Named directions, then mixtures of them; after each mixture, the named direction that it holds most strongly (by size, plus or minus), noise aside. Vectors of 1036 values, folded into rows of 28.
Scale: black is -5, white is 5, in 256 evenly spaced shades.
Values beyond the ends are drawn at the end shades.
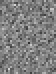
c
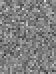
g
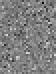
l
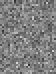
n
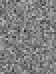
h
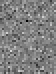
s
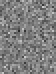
h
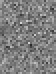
c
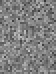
g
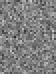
h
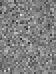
c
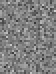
h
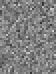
c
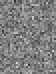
n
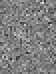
l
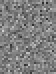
n
